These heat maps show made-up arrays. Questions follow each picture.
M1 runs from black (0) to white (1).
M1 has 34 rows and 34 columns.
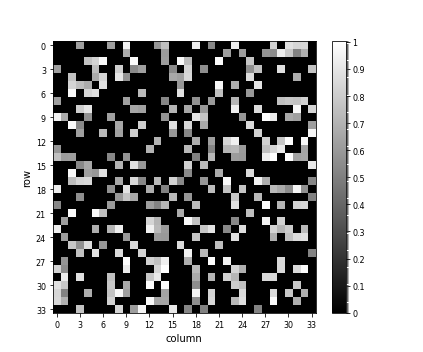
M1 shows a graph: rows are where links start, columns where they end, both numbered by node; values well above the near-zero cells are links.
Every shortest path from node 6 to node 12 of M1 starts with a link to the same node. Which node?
node 5
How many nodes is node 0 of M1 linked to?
12
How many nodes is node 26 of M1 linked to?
7
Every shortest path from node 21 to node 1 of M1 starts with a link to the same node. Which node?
node 2
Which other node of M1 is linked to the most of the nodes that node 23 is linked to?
node 18
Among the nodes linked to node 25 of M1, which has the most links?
node 3
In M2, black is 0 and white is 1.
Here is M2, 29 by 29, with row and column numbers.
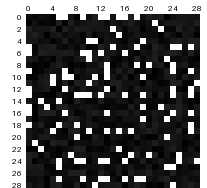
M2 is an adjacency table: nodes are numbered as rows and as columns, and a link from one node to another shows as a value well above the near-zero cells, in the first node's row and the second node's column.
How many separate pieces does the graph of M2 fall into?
3
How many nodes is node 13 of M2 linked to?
9
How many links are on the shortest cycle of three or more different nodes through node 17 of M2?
5
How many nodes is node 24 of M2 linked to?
8
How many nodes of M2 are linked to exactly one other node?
3
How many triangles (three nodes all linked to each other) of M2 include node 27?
5
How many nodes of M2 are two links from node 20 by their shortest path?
6
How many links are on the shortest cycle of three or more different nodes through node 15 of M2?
4
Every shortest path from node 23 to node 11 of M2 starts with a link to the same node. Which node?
node 7
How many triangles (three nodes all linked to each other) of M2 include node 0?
7
